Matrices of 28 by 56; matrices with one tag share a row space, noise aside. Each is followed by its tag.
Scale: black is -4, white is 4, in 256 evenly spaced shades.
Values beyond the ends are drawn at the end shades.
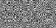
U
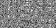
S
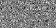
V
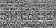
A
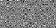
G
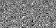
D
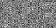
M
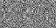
D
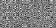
U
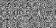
U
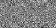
V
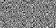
D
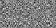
U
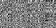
M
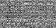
A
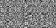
G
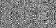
V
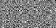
U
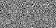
D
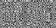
U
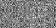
V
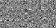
G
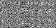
S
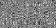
V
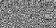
M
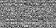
A
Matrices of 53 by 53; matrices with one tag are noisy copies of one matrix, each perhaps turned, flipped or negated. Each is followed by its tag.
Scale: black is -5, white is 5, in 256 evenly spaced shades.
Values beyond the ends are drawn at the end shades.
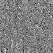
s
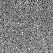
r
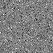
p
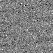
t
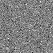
p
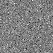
p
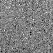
r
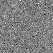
p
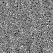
t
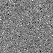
p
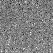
r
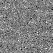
t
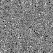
t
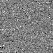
s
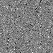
p
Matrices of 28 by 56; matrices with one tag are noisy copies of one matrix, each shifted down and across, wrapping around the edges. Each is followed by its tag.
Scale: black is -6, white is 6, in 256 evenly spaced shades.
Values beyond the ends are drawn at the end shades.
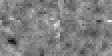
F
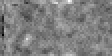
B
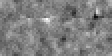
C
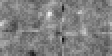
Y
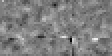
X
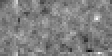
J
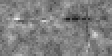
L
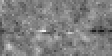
L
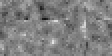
J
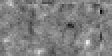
Y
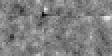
C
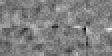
X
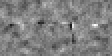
X
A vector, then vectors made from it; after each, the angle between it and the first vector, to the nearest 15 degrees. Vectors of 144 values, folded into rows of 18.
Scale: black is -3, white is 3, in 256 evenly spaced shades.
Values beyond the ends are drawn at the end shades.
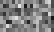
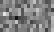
120 degrees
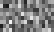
75 degrees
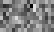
60 degrees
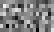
135 degrees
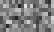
165 degrees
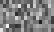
60 degrees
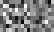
135 degrees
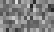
75 degrees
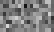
15 degrees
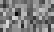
75 degrees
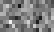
135 degrees
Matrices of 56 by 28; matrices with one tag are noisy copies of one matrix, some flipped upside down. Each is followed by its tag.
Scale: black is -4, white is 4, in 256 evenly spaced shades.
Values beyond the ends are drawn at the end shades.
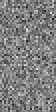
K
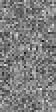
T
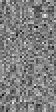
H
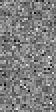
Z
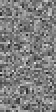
Z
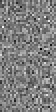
K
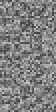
Z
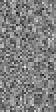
H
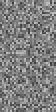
K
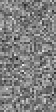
Z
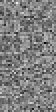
Z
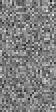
K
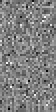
K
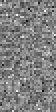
Z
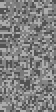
Z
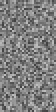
H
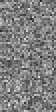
Z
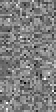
Z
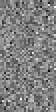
H
